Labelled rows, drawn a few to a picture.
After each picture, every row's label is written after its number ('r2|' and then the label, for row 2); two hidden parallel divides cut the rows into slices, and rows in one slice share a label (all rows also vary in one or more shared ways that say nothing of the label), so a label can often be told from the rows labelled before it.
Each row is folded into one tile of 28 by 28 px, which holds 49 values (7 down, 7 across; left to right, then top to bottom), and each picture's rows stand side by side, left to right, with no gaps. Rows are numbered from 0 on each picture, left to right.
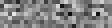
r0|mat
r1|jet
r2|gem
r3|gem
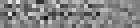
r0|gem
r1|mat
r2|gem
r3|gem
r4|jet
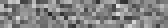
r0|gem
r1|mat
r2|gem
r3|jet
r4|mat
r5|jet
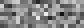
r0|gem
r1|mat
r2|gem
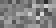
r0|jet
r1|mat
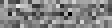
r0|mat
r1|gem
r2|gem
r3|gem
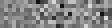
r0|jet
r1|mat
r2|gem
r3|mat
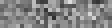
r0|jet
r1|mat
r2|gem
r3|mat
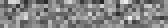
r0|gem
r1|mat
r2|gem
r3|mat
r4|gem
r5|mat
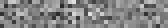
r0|gem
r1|jet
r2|gem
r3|mat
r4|jet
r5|gem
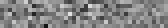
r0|jet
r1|gem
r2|mat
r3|mat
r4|gem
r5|jet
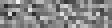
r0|gem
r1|gem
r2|mat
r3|mat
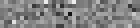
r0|jet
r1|gem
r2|gem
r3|jet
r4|jet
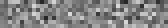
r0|gem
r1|mat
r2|jet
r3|jet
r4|mat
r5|mat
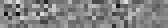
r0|gem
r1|mat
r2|jet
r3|mat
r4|gem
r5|jet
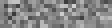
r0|gem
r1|jet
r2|mat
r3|jet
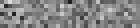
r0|gem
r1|jet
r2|mat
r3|jet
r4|jet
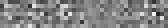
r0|mat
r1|mat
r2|mat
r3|jet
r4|jet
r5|mat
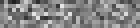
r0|mat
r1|mat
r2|mat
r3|jet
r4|mat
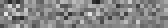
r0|mat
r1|jet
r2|gem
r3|mat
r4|gem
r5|jet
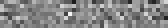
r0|gem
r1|jet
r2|mat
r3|mat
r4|mat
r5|mat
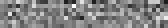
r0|gem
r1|mat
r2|mat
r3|mat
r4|jet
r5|gem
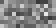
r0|jet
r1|mat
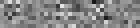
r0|gem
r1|jet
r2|mat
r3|mat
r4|jet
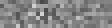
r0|jet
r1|mat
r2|jet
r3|jet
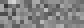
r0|gem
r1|jet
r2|jet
